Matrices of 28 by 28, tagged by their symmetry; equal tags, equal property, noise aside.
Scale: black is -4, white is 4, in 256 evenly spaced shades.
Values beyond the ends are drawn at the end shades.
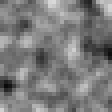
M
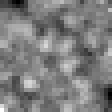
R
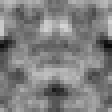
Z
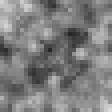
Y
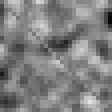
M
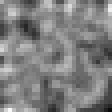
Y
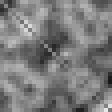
Y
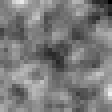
R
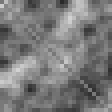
Y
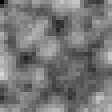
Y
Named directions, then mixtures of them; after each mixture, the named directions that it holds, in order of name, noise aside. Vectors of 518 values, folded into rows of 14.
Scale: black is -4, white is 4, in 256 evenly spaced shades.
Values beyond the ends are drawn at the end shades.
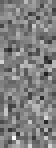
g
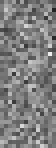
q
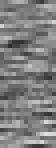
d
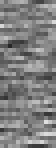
d.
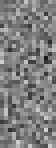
g, q.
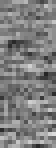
d, g.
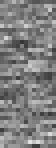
d, q.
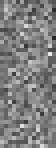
q.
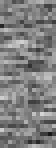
d, q.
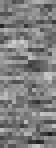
d, q.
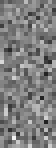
g.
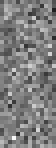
g, q.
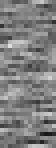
d.
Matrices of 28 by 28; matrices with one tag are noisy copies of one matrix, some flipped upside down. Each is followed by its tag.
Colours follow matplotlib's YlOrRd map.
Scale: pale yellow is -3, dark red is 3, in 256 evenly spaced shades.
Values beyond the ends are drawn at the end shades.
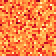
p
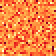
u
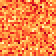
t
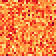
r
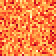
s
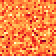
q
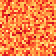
p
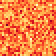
s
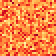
q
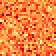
u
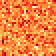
q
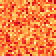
p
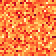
u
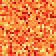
t
